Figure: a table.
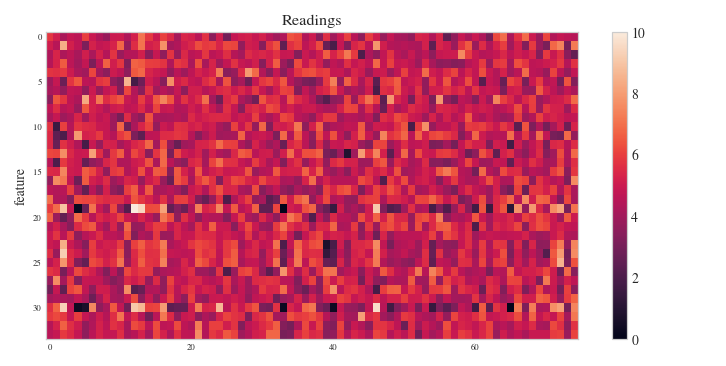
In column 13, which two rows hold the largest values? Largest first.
19, 30
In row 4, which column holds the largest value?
28
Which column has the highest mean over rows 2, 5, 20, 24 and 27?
17
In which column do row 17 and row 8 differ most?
5
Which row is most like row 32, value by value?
33
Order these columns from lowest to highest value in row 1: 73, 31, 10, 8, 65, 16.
73, 65, 8, 31, 10, 16
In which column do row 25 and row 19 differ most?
12
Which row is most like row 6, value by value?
9
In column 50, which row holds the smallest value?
32
